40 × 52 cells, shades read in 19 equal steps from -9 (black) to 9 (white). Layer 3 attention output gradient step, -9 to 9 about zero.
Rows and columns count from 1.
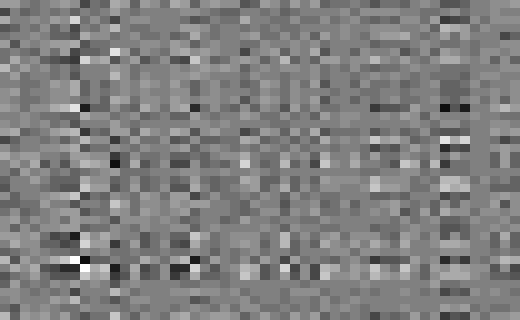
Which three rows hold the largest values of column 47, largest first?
18, 24, 35
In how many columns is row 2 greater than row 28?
17
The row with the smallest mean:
14
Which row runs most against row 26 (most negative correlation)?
20
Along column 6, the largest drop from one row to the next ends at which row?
34
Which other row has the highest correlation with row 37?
10
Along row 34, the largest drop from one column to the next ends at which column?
12
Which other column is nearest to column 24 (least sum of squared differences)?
31
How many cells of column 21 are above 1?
4
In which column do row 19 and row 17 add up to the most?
8
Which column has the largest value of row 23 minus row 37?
45
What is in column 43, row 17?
1
